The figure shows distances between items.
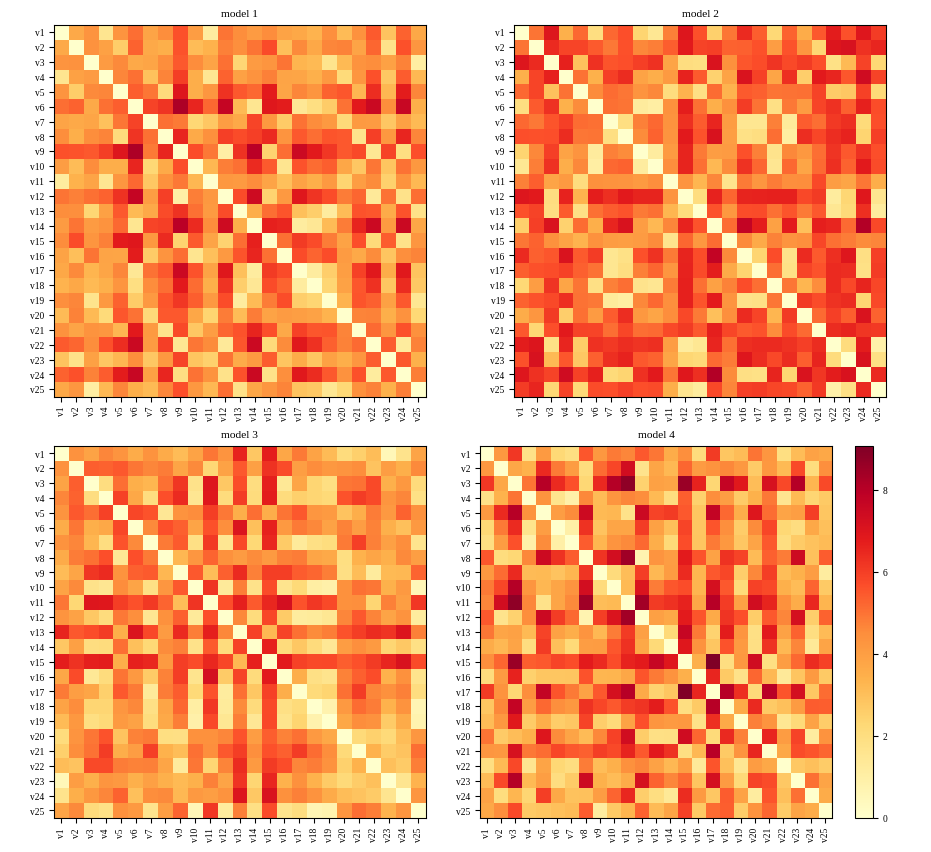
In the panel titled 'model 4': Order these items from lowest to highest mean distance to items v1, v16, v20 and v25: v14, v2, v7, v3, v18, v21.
v7, v14, v2, v18, v21, v3
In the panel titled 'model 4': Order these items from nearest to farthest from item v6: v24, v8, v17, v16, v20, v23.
v23, v16, v24, v20, v17, v8
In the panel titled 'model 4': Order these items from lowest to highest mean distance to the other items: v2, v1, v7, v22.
v22, v7, v1, v2
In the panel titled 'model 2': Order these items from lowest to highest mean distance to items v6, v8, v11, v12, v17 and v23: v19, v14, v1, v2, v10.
v19, v10, v1, v14, v2
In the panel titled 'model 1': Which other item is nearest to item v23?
v2
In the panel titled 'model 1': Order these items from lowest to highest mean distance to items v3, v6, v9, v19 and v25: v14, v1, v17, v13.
v13, v17, v14, v1
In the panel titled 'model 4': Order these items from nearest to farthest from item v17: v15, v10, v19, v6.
v6, v19, v10, v15
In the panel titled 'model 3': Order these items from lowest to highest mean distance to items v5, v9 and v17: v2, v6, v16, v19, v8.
v8, v19, v2, v16, v6
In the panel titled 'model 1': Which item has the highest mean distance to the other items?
v9
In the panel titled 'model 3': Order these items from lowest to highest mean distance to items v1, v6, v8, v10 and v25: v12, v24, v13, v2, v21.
v12, v24, v21, v2, v13
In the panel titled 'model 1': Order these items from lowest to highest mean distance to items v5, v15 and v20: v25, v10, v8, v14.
v25, v10, v8, v14
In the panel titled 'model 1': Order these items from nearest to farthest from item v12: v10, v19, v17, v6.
v10, v19, v17, v6
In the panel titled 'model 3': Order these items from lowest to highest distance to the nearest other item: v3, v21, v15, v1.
v1, v3, v21, v15
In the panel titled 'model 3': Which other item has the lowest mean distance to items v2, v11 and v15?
v22
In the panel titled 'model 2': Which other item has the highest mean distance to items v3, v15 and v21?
v14
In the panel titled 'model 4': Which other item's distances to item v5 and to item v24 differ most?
v20
